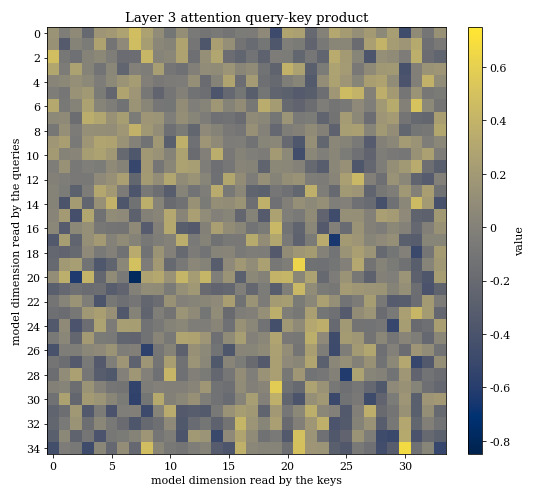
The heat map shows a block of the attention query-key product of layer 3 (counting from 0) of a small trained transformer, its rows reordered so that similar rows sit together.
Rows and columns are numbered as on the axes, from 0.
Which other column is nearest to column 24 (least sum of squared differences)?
0
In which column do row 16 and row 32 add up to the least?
11
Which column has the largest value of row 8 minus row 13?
7
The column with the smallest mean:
24
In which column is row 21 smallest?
32
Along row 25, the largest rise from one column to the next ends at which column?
25
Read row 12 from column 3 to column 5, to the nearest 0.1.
-0.1 0.1 0.1
